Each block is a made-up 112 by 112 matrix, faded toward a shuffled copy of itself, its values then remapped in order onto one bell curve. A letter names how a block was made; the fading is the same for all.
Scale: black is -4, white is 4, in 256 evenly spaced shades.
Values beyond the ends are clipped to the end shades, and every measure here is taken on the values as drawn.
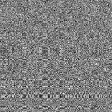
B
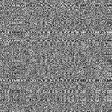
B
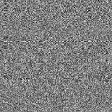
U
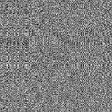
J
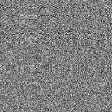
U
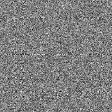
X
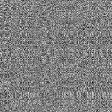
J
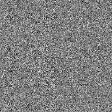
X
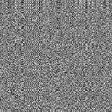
J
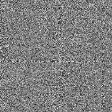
X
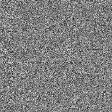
X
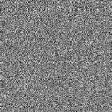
U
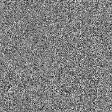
X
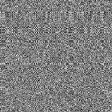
B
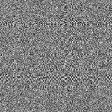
B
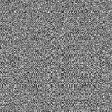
J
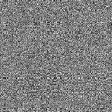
U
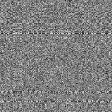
B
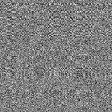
B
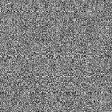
U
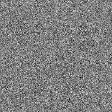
X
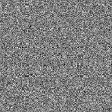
U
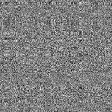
U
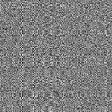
J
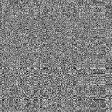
B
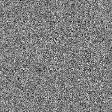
X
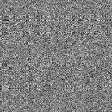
U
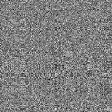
U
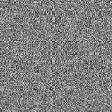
B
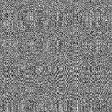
J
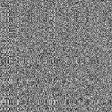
J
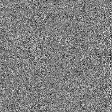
X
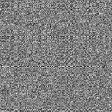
B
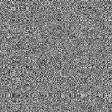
B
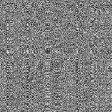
J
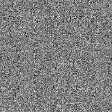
X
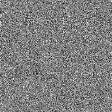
X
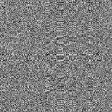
B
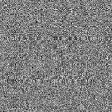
U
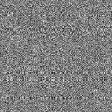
B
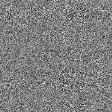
X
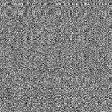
B
